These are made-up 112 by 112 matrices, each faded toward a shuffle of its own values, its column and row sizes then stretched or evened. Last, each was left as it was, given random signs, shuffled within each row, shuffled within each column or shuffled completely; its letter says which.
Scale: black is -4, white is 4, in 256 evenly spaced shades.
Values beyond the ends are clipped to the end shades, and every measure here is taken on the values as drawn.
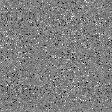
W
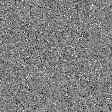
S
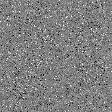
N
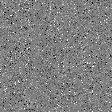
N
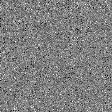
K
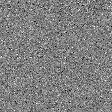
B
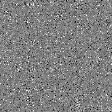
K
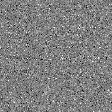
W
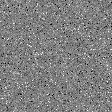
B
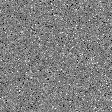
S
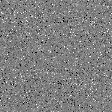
B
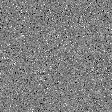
B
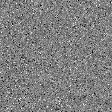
N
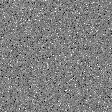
S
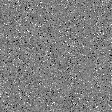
N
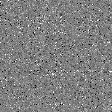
K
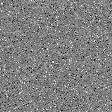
S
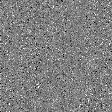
N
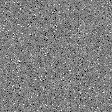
N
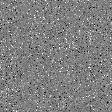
N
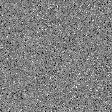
N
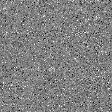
K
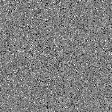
K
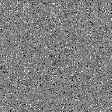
W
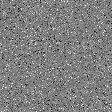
S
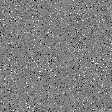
W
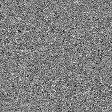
B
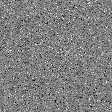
S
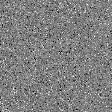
N
